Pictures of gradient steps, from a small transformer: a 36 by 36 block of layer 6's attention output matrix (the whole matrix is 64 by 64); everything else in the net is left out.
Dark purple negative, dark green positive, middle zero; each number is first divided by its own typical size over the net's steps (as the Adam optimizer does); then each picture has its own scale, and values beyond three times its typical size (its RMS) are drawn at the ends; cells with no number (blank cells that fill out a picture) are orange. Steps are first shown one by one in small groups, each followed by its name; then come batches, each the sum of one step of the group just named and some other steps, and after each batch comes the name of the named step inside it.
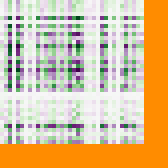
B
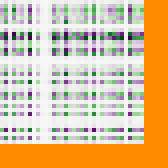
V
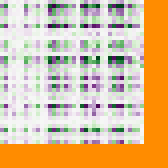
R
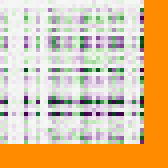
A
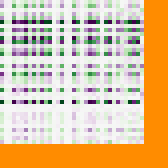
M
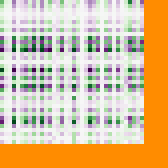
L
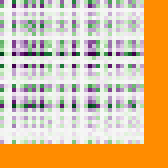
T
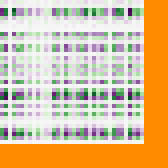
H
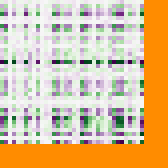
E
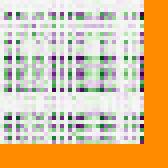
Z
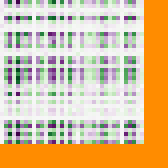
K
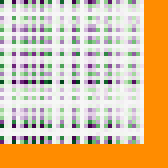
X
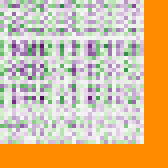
T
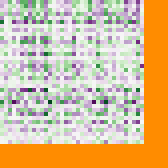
M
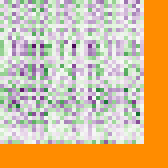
T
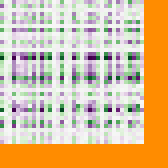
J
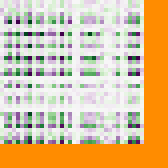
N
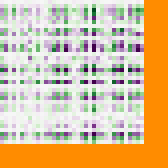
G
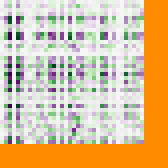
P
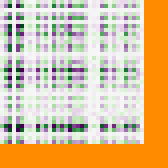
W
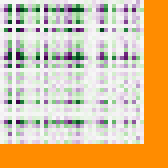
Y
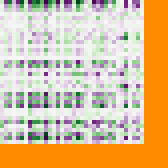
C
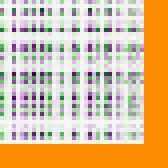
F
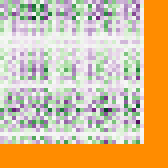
J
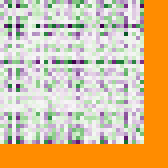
W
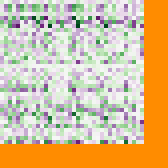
Y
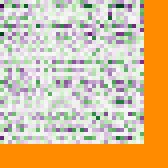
W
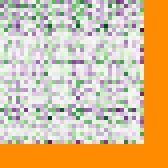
J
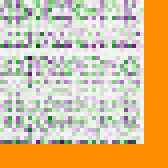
N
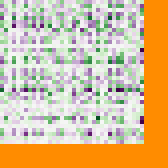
F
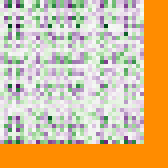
W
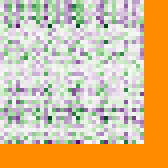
Y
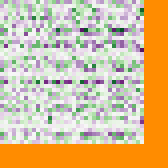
G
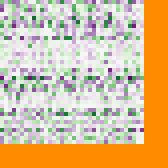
J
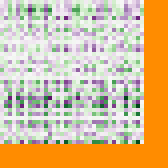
G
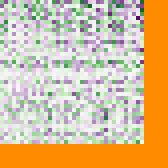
G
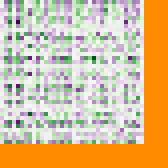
N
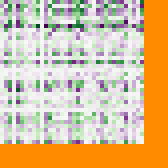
Y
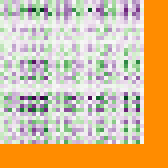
F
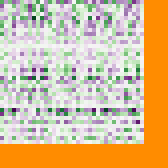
J
